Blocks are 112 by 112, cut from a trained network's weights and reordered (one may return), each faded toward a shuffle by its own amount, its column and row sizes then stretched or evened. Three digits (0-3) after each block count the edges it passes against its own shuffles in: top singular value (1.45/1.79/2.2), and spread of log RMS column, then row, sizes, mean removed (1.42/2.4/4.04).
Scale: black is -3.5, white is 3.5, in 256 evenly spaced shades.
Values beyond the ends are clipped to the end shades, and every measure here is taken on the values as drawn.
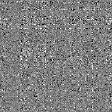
0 2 2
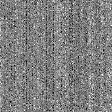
2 2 0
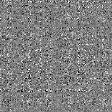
0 2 2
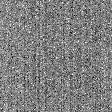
1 0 0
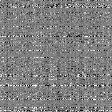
2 0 3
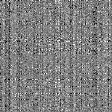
3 1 2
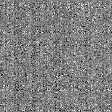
1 0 2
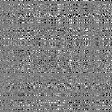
3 2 3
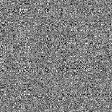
1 1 2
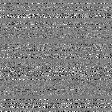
0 0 3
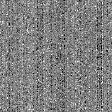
2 2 0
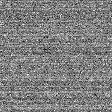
2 0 0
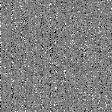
0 2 0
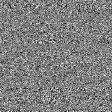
1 0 2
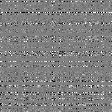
1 2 3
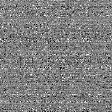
1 1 2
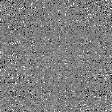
0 2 2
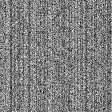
3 0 0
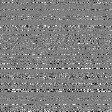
1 0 3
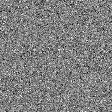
0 0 1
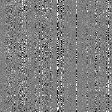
1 3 1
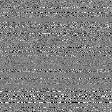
1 0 3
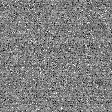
0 0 0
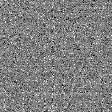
0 1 0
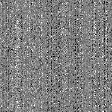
2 2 1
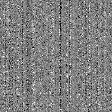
2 2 0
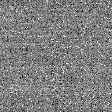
0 1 0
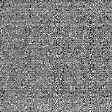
1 2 0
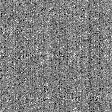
1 0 1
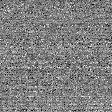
1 0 1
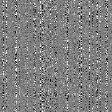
1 3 1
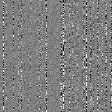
2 3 0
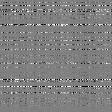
3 0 3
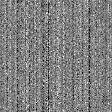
3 2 0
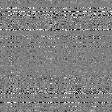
2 1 3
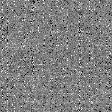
0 2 0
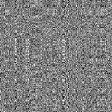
3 2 1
